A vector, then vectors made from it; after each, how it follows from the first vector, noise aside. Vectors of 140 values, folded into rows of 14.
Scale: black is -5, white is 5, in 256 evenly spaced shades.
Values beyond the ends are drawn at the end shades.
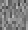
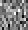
reversed, scaled up.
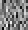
reversed, scaled up.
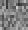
sign-scrambled.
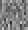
reversed, negated.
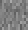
reversed, negated, shrunk.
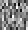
scaled up.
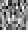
scaled up.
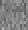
reversed, negated, shrunk.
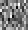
negated, scaled up.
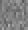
reversed, negated, shrunk.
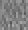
reversed, negated, shrunk.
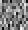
reversed, scaled up.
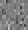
wrapped around, negated, partly zeroed.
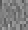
reversed, negated, shrunk.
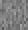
reversed, shrunk.
